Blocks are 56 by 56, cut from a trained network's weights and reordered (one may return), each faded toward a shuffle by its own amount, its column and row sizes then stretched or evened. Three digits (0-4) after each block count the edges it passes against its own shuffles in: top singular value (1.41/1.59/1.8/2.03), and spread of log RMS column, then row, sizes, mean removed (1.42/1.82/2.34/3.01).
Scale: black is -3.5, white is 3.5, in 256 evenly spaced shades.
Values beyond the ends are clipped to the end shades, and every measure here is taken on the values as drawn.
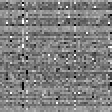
4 3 0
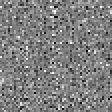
1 2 1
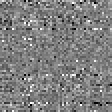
2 1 3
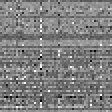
4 2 1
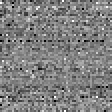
1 0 3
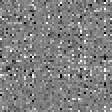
0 3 2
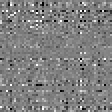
2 2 4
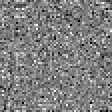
2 1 0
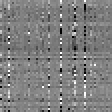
4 4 0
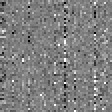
1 3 0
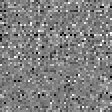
1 0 2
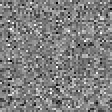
3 1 0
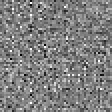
2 2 0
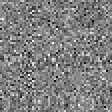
3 1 0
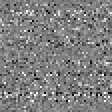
0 0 3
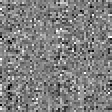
1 2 0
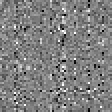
2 3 1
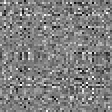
4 2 3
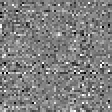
1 2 3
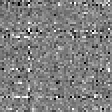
2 2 3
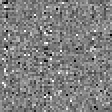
0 2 0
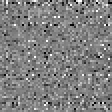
0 1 3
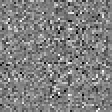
3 2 1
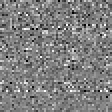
1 1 3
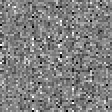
0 2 0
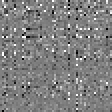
2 3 3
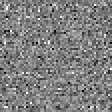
2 0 2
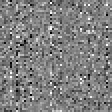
0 3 0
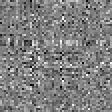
4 3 2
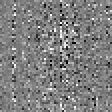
2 4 0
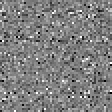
0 1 2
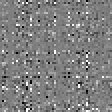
1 4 3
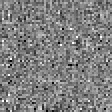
0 0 2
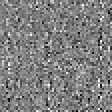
3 2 1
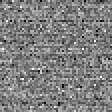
1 0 1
